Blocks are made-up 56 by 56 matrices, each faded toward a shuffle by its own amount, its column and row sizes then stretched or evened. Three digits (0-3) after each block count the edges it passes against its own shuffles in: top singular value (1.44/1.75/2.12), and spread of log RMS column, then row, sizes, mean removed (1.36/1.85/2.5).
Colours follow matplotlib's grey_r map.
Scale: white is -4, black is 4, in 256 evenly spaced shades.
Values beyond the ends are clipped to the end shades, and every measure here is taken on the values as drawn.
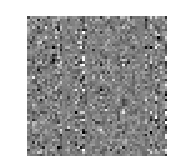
0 3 1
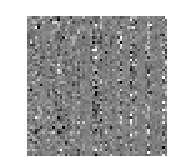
1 3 0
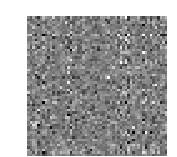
2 2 1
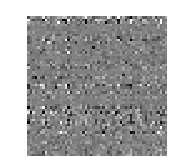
3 1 3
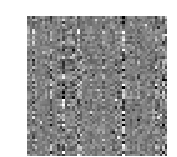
3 3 0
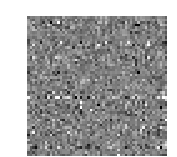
1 1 2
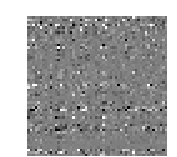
1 2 3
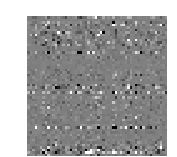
0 2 3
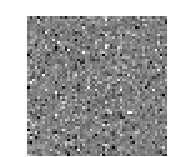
0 1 0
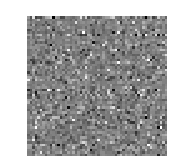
1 0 2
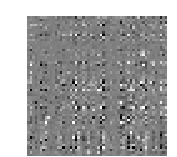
3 3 3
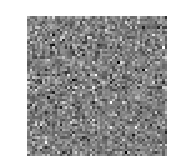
0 0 1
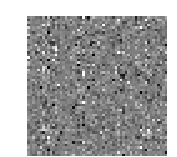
0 2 0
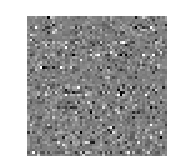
1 0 2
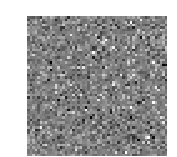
2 0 0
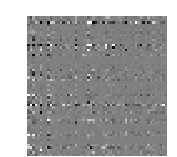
2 2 3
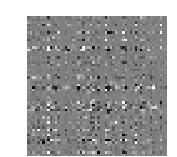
1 3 3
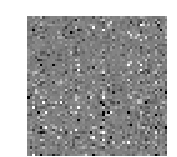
1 2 2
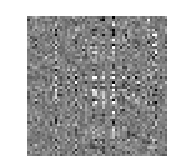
3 3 1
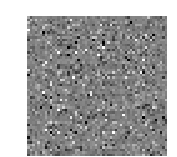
1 1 0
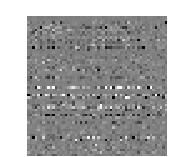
2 0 3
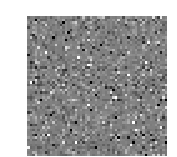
1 0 0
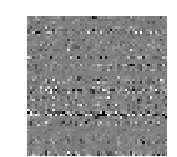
2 0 3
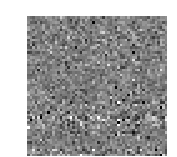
1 1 2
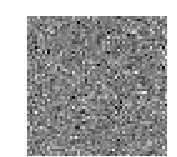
0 1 0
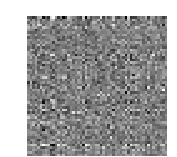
3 2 2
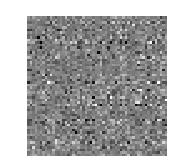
2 0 2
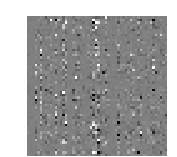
0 3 1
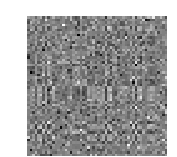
3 1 0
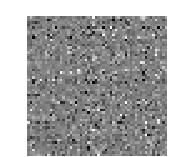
0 1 1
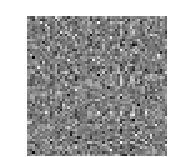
2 2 0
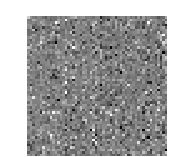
1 2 0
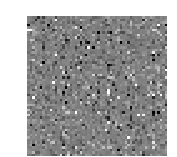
0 1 0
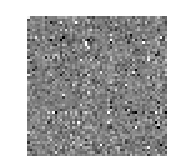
0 2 1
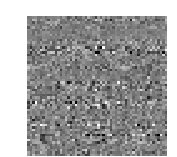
0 1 3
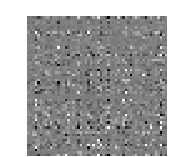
0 3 3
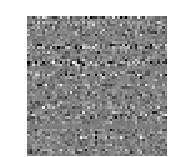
0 0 3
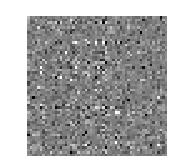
1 2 2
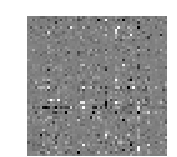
0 2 2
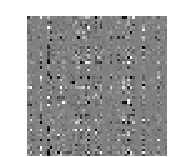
1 3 2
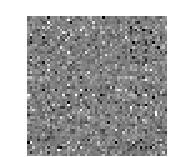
1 1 1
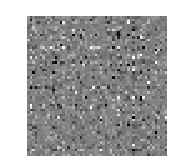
0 2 2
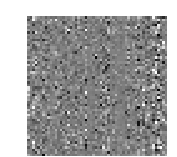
1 3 0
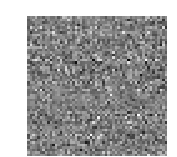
1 0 2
